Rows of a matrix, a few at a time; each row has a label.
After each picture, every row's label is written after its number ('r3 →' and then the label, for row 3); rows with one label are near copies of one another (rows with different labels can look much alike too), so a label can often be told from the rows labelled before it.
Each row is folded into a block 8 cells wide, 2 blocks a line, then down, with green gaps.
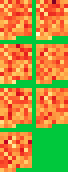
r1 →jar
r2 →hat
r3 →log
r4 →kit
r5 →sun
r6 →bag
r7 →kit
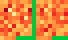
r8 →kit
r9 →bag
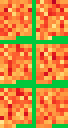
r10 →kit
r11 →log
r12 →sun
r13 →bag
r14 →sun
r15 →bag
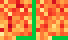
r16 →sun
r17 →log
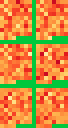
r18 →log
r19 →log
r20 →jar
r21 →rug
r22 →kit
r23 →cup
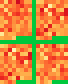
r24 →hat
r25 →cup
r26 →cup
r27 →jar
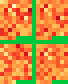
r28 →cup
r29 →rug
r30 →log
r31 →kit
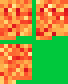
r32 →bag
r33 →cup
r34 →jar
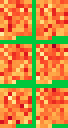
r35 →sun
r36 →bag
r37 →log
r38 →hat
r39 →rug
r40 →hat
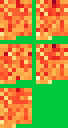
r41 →sun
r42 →hat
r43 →kit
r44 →hat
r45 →hat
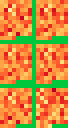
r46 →rug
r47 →bag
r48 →bag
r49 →bag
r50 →rug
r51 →log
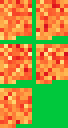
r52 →jar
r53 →sun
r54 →jar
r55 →cup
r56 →rug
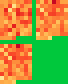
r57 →bag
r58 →hat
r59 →hat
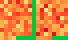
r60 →jar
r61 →rug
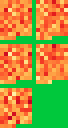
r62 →kit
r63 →jar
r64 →kit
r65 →hat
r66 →bag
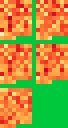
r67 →sun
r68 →jar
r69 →sun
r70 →sun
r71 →cup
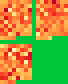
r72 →kit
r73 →hat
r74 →cup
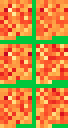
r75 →kit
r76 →kit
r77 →kit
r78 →jar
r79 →kit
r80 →jar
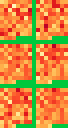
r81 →cup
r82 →sun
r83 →jar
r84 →hat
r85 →log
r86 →hat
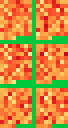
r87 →log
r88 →sun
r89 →jar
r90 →kit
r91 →rug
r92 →bag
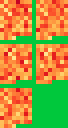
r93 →log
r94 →log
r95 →rug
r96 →bag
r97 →log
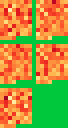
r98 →bag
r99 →hat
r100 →log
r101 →sun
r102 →kit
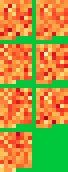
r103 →rug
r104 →rug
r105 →log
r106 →bag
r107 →jar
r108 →rug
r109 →hat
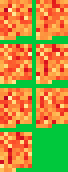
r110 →kit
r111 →sun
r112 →jar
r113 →sun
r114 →kit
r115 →rug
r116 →sun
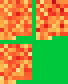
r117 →jar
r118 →log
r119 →jar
